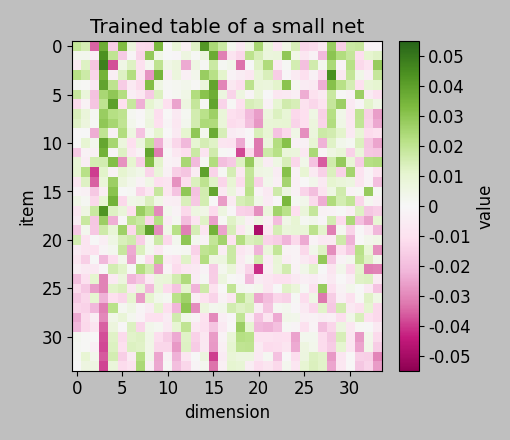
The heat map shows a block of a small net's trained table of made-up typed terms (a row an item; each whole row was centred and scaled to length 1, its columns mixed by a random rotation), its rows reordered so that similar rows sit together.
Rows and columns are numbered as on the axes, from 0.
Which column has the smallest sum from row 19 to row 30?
3
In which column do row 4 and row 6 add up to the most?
15
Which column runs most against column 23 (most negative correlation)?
16
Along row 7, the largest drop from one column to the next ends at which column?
32
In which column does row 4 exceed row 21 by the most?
28
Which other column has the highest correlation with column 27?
17
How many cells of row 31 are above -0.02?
29
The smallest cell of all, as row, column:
19, 20
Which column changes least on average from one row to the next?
10
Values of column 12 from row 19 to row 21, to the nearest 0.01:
-0.03 0.03 0
